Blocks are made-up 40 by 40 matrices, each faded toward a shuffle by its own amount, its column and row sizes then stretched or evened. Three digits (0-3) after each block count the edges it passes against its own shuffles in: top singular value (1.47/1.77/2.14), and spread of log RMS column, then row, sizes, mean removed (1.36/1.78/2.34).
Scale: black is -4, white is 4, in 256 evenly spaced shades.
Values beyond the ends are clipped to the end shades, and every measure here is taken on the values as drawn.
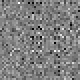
2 1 1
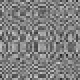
3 2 2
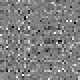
2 1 1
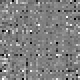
0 2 3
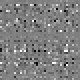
1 3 3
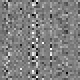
3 3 0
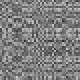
3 0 2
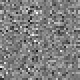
1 1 1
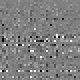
1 1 3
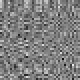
3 2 0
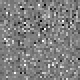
0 1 1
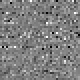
0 1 2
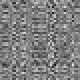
3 3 1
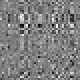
3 3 2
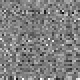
2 0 3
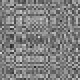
3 3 0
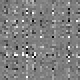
1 3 2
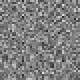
2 2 0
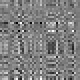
3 3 3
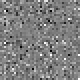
0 2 1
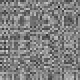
2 1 0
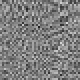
2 2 0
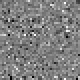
0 0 1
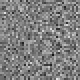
2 1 0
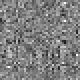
2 1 2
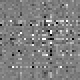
1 2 3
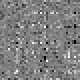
2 2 2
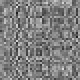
3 3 0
